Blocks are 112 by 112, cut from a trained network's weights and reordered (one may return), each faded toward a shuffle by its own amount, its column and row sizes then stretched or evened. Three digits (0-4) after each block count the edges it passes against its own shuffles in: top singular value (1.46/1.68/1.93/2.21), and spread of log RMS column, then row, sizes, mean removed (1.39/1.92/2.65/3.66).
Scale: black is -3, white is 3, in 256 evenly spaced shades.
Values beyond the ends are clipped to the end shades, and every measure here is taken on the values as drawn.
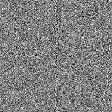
2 1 0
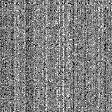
4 2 1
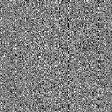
4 3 1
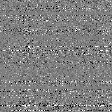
0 2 4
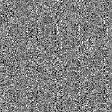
2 3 0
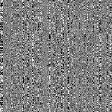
4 4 0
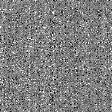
0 2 2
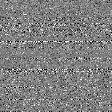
1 0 4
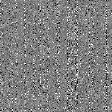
0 4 1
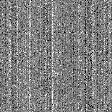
4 3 1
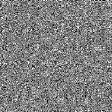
2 2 2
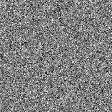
0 1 0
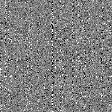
2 3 1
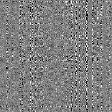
4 4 2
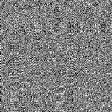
4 1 1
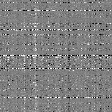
3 1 4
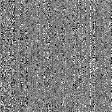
0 4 1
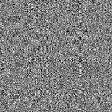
4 1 1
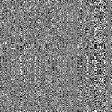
4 4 2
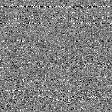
2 0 3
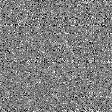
0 0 3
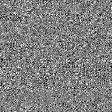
1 0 2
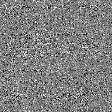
0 1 2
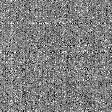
0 0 2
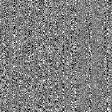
2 4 0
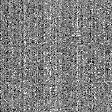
3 2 2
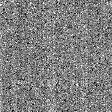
0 0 1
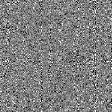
3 3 1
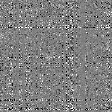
1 4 3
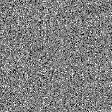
1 2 0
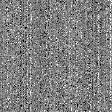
2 3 0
